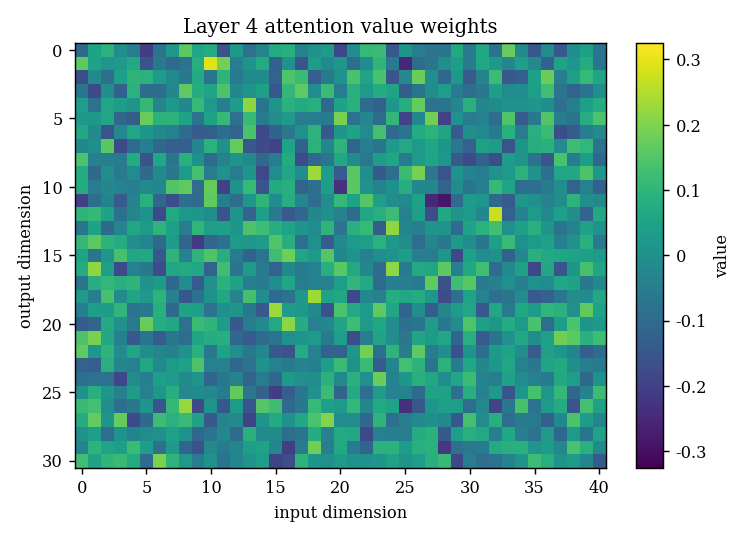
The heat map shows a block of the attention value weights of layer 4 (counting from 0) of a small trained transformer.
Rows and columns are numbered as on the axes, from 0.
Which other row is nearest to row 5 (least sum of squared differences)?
28
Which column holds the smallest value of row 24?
3
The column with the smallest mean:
29
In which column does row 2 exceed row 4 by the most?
23
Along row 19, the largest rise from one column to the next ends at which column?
15
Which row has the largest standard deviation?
26
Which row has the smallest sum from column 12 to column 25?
21
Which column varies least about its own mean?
34
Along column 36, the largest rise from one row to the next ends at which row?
2
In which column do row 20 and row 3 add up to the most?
16
